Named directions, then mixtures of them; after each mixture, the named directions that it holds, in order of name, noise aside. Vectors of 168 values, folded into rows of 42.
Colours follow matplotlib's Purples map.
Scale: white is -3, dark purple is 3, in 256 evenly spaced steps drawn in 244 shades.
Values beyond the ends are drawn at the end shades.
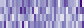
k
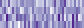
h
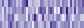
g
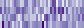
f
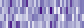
g, h.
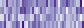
k.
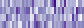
f, h, k.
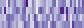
f, g, h.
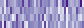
f, k.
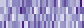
k.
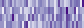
g, k.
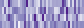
g, h.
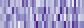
g, h.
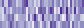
g.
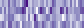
f, g, k.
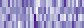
g, h, k.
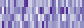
f, g.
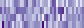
f.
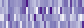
g, k.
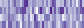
f, g, k.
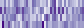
f.
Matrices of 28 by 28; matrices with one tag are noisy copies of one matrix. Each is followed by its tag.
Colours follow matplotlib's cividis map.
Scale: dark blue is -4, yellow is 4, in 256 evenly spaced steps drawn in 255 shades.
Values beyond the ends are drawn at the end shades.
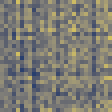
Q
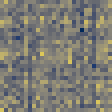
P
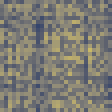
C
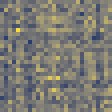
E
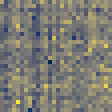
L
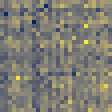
L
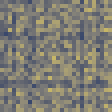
E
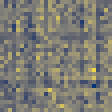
E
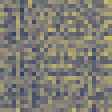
Q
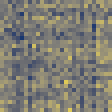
P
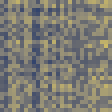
L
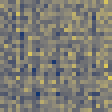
Q
